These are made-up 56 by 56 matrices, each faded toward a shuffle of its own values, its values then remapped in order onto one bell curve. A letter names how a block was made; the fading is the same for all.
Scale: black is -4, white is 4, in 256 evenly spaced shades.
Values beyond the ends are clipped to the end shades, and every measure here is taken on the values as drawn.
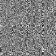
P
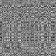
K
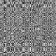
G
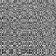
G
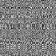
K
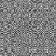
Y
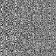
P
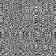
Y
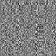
Y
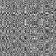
G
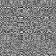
K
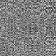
Y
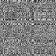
K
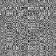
G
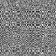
K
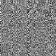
P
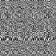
G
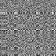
K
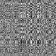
G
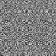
Y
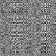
G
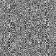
P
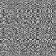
K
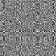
G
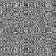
K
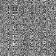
P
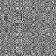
Y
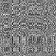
G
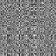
G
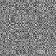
Y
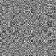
Y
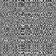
G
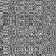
Y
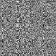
P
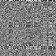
K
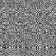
K
